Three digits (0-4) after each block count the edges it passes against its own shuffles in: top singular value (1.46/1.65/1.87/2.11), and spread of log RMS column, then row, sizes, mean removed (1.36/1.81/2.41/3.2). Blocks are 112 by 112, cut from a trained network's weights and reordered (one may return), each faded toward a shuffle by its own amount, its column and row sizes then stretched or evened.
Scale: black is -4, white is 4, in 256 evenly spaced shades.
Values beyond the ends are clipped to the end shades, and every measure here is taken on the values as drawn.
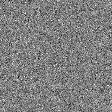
0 1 0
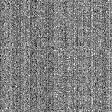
4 1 0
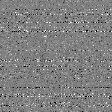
0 0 4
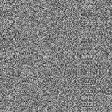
4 1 1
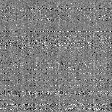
2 0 4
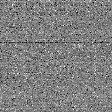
1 1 1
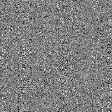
1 3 1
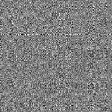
3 3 2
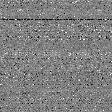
3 0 3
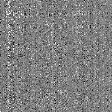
1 3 2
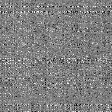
2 0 4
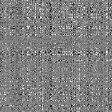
4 3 4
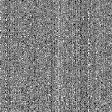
3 2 2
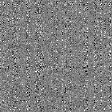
0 4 2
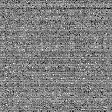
4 0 1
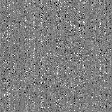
0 3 1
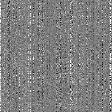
4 4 1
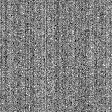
4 0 0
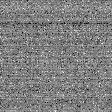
3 0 1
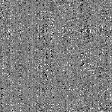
1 3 2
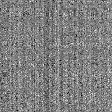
4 0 2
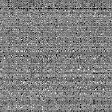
4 3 2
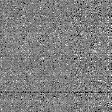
2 3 1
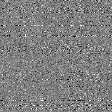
1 2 4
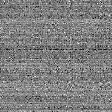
4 1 2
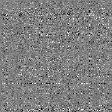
0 3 4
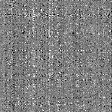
3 2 3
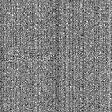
4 0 2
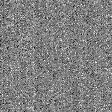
0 0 1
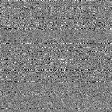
3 1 4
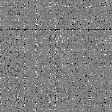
2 3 2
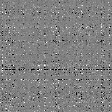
3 3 3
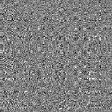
4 3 3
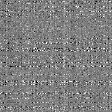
3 0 4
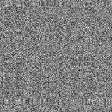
4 0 2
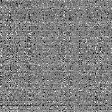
3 3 0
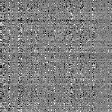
3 4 0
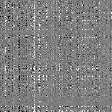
4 4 4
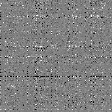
2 3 3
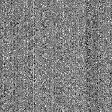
2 2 0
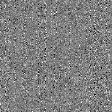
0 4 0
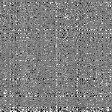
2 3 4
